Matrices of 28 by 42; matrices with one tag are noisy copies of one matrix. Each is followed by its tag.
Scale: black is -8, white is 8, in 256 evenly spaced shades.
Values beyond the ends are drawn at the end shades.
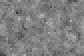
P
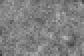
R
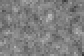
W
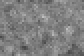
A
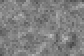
R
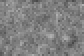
R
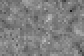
W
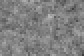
W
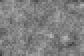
R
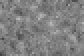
P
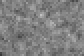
P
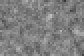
W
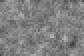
R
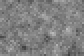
A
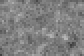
R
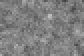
W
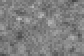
P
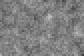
W
